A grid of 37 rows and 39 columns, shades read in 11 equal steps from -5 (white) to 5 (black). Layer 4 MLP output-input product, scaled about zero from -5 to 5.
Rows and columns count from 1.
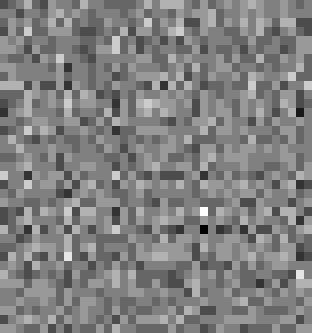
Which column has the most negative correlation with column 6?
32
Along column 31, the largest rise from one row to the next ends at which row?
26
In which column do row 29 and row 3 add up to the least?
9
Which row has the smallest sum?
24
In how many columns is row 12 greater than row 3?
13
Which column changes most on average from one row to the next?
15
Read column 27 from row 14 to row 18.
-2 1 1 -1 -2
